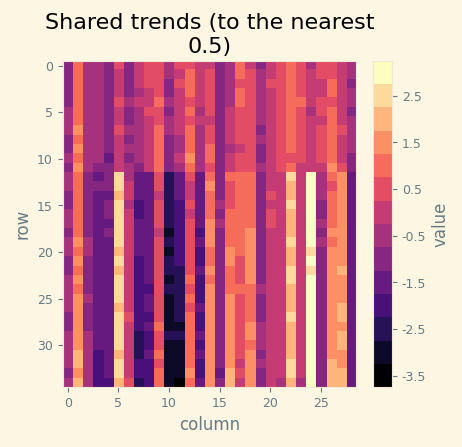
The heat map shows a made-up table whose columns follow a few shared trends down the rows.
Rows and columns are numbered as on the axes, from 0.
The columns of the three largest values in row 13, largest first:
24, 5, 22
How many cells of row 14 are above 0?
11
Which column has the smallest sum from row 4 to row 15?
10
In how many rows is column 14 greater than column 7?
34
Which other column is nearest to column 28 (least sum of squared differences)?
3
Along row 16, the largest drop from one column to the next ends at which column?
25
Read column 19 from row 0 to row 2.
-1 -0.5 -0.5
